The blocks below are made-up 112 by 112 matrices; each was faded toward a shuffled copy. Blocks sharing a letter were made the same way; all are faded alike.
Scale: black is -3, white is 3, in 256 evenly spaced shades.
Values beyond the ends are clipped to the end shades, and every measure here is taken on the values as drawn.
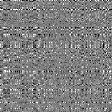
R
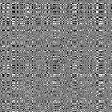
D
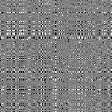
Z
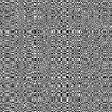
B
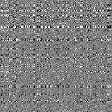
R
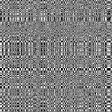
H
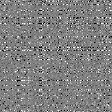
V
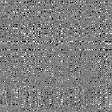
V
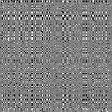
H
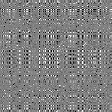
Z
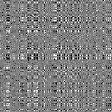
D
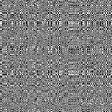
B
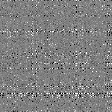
V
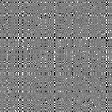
Z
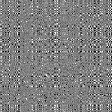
D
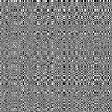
B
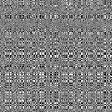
B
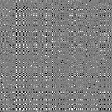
Z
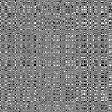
D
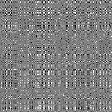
D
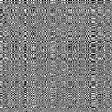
B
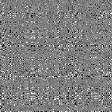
V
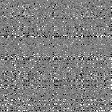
V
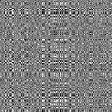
B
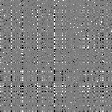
Z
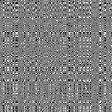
Z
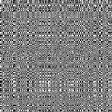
B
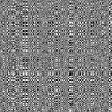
B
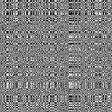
H
